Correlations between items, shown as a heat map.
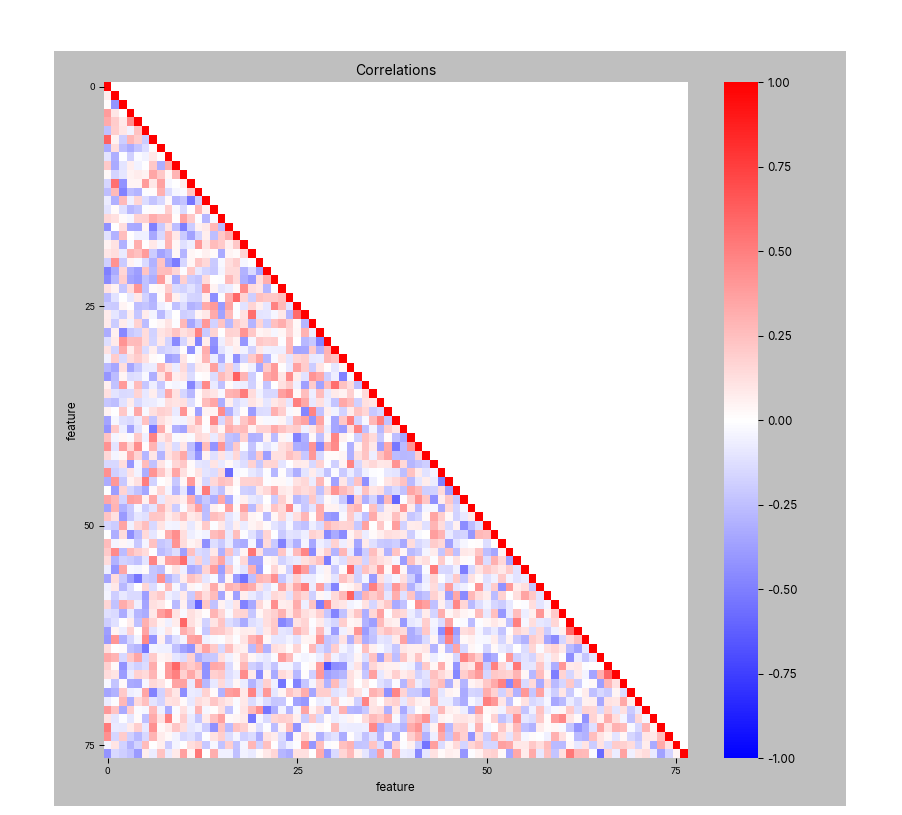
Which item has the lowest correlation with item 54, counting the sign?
29
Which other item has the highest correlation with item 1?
11
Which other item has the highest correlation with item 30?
34
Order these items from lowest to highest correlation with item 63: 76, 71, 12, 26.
26, 71, 76, 12
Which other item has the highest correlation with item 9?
66
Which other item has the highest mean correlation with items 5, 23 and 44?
4
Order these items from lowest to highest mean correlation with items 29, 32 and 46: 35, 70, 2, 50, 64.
70, 64, 35, 50, 2
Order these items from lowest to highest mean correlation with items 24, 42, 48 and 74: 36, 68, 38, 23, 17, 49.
38, 36, 68, 49, 23, 17
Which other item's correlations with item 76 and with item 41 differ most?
12
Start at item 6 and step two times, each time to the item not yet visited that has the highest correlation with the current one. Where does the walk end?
73
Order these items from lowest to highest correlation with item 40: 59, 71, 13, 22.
22, 71, 59, 13
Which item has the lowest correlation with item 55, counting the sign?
47
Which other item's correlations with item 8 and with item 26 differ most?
19
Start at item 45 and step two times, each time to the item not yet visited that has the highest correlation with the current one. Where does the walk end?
61
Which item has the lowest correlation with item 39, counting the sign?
6
